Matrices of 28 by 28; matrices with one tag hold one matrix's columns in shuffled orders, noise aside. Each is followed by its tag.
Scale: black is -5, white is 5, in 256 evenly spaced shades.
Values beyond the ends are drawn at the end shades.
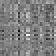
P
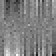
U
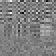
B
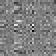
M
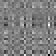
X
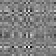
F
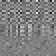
B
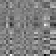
X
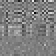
B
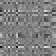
F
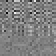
B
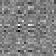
M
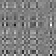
X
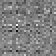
M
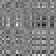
X
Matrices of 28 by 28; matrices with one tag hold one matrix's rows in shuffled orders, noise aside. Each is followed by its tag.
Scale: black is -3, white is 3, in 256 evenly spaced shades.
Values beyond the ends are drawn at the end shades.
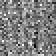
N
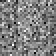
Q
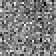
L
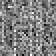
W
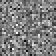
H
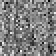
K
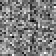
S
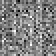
W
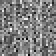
W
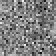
L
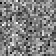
H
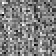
N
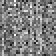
W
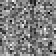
S
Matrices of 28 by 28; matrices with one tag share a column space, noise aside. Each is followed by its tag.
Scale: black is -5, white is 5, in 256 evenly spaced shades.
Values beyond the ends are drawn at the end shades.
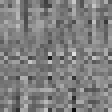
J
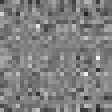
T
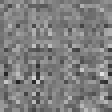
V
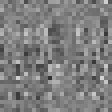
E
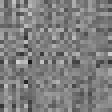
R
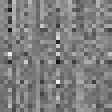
R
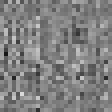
E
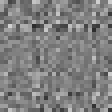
T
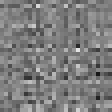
V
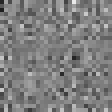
T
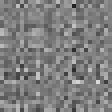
V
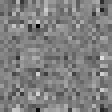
T
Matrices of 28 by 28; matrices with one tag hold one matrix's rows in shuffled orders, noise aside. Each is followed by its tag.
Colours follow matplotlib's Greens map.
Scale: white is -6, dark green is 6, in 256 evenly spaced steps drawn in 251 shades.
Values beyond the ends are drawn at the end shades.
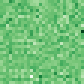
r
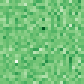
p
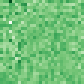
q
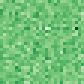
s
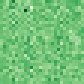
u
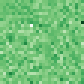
r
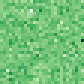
r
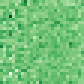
q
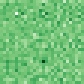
p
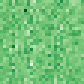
u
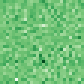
p
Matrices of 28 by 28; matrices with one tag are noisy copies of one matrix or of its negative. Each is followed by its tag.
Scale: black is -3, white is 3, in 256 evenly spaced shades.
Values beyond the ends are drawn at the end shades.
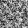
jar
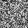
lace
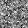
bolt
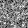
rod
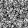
rod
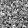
bolt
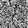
lace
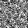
lace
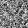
jar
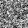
rod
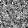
rod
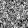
rod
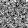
lace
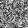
rod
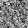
lace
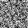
lace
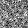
jar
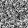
rod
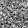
bolt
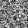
lace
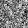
jar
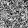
jar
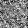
lace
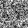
rod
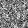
rod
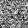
bolt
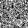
rod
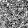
jar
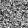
bolt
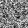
rod
